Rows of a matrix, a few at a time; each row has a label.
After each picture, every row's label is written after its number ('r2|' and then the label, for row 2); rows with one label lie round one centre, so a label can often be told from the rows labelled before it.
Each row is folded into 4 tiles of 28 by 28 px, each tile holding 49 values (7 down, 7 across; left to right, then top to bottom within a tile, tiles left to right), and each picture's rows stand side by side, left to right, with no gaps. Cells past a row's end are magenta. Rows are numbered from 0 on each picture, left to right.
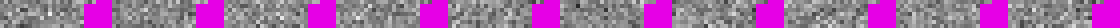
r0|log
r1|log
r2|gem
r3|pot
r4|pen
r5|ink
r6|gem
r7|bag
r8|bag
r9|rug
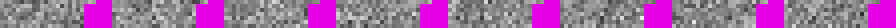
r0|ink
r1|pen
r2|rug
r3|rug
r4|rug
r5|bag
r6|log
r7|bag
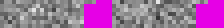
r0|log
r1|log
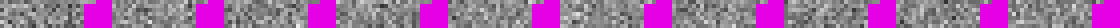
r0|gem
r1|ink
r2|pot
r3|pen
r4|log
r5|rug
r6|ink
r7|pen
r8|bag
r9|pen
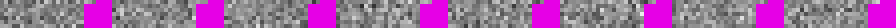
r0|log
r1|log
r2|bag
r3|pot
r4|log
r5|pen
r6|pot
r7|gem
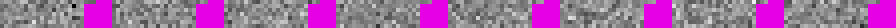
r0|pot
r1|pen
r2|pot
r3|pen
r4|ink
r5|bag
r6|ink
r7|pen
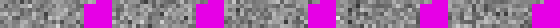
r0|ink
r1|pot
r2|ink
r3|rug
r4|pot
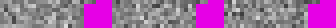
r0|pot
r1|pen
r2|pen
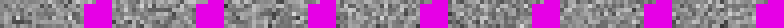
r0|pot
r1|rug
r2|pot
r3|pen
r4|log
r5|pen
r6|bag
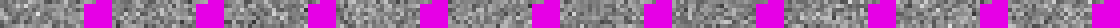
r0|bag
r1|ink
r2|rug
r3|log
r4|log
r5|ink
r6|pot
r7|pot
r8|bag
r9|log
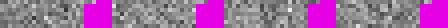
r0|pot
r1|ink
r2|pen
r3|ink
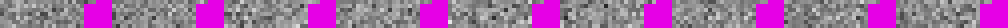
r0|pen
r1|ink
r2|log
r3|ink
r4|log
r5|log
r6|rug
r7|pot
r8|log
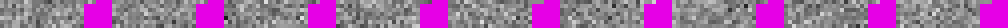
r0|bag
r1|ink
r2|pot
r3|bag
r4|bag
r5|ink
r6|pen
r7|gem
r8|pen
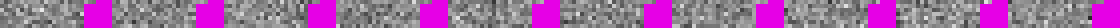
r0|pen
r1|bag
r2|pen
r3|rug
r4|ink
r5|pot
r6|log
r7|log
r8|ink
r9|rug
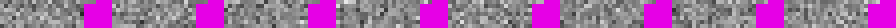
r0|gem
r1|pen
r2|rug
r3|bag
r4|ink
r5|bag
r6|log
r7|ink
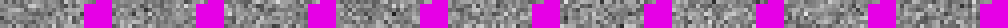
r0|pot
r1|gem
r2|rug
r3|ink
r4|bag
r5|log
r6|rug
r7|log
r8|pot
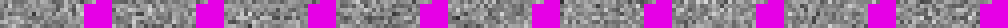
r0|pen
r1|log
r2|pot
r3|log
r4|log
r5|pen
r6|gem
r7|bag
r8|rug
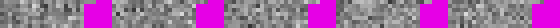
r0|log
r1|rug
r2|log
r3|pot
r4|pot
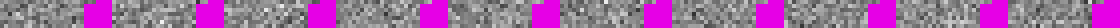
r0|pot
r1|ink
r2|pen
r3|pot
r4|bag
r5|log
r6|ink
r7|log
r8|pot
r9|gem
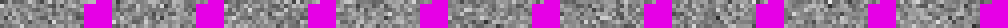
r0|ink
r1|bag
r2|ink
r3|rug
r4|log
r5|gem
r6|ink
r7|log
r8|pen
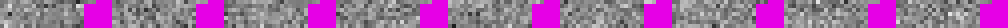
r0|pen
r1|gem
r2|pen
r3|log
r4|bag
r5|gem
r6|pen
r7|gem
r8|bag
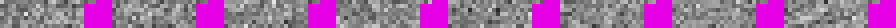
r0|pot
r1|pen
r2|pen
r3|gem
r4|bag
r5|ink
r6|bag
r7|log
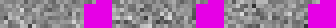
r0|log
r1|rug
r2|gem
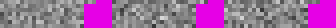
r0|ink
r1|ink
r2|rug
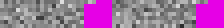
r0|ink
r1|gem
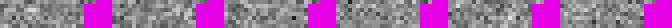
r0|log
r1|rug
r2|bag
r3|pot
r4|bag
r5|pen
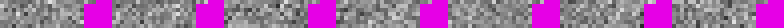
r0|rug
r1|gem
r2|ink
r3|bag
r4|log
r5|ink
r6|bag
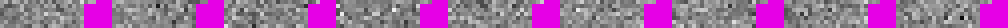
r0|gem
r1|pen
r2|log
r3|ink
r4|rug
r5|rug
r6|log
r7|log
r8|pot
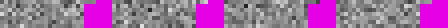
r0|rug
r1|ink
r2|rug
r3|gem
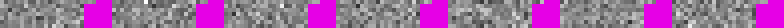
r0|bag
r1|gem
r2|ink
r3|rug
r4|log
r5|log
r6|gem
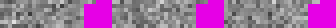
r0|ink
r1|pot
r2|ink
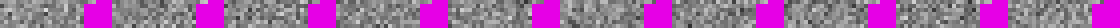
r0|pen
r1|ink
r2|pot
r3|rug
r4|pen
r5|rug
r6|log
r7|log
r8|ink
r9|bag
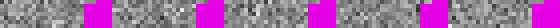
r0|log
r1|rug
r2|log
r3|gem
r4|log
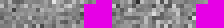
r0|ink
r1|bag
